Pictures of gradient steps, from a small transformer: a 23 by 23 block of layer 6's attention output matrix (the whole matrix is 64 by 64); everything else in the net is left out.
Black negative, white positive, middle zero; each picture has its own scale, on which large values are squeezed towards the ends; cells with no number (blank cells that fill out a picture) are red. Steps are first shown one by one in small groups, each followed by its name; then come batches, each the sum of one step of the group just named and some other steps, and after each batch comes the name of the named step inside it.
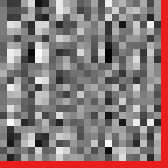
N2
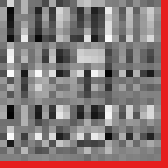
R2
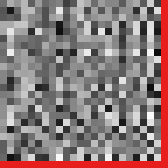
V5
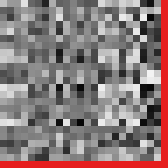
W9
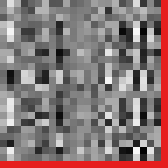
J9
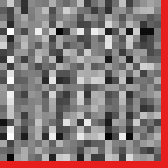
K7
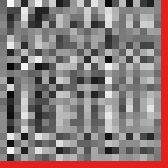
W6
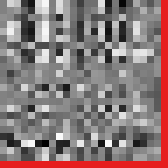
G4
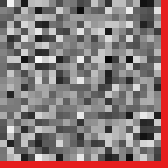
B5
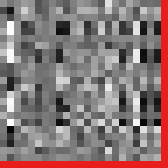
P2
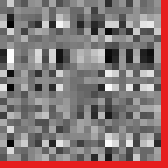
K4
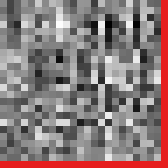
W9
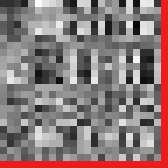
B5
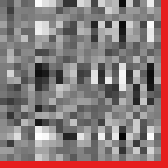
R2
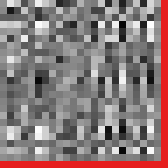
R2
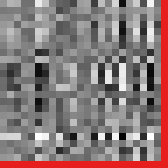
J9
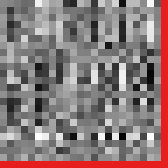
R2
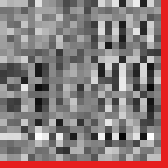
W9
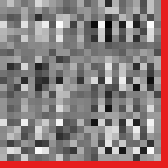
W6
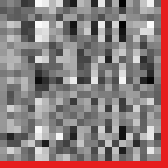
G4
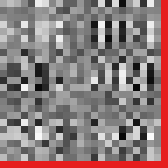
G4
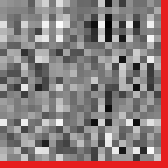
G4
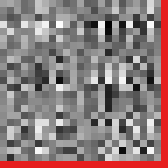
K7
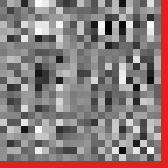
B5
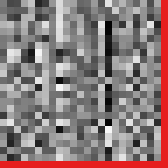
N2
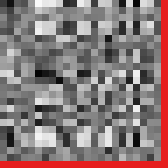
N2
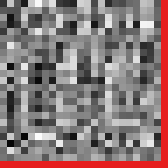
W6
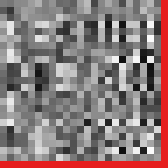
P2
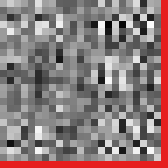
W9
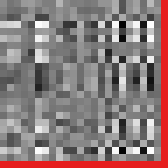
N2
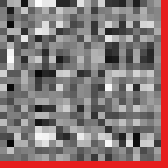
K4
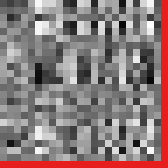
N2
